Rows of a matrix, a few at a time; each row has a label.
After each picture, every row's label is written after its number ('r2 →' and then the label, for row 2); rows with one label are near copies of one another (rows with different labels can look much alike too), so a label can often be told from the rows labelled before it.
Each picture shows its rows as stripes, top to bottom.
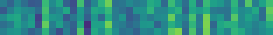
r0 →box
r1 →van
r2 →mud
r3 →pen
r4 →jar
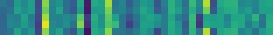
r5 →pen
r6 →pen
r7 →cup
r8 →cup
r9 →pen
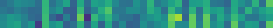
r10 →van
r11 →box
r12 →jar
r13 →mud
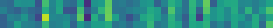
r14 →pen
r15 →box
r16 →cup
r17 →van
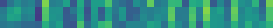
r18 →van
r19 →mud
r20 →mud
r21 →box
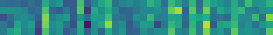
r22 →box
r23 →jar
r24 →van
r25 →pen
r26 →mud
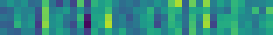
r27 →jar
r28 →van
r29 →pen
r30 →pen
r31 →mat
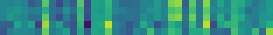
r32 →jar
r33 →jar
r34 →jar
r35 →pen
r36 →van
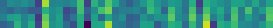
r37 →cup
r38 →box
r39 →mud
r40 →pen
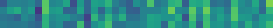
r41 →van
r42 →mud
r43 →mat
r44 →box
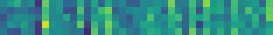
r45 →mud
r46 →box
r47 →van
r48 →cup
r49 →mat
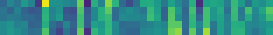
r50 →cup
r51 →box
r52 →box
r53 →jar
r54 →jar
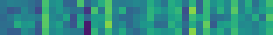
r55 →box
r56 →mat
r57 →van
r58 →pen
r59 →mat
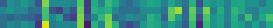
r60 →cup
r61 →jar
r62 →box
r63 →cup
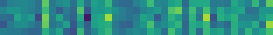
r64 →van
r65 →jar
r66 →pen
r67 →van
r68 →box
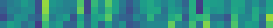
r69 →cup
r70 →cup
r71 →van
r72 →mud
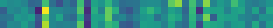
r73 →jar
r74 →cup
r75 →pen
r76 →cup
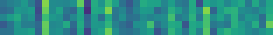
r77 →cup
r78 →pen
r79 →mud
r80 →van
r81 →pen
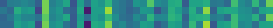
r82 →van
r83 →pen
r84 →van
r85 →pen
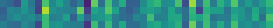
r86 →mat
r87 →cup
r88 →van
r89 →mat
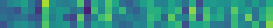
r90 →cup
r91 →mat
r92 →box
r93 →van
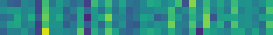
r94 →mat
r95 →mud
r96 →pen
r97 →mud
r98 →cup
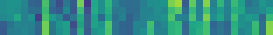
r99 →jar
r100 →jar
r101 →mud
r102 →van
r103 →van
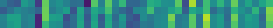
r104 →mat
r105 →van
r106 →mud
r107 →mud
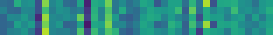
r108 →pen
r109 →mat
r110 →cup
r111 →pen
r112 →cup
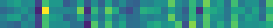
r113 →mud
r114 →cup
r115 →mud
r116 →mat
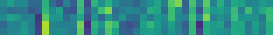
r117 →jar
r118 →box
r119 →mud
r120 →cup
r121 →cup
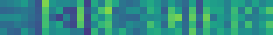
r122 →cup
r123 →box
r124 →jar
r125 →box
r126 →mat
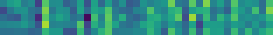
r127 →mud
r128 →van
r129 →mat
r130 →cup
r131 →box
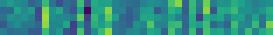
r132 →jar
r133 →pen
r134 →cup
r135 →van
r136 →box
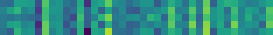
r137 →pen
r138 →mud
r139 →box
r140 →mud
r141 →pen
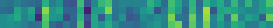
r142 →box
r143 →pen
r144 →mud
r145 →jar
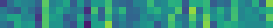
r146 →van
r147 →mat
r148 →mud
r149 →pen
